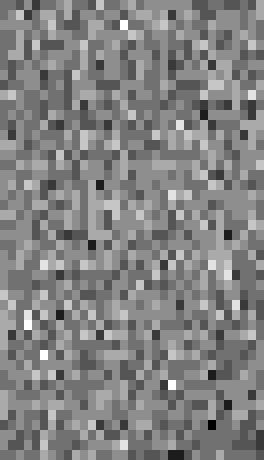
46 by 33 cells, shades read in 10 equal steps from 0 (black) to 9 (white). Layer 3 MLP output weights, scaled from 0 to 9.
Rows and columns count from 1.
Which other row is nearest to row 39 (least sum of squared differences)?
20
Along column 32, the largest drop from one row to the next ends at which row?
11
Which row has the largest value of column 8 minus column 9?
16
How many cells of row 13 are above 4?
11
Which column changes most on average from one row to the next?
6
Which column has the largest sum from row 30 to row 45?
1
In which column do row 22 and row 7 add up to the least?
22
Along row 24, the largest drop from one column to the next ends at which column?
29
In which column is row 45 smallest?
33
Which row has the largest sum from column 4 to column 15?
27
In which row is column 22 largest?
39
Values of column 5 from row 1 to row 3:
2 4 4
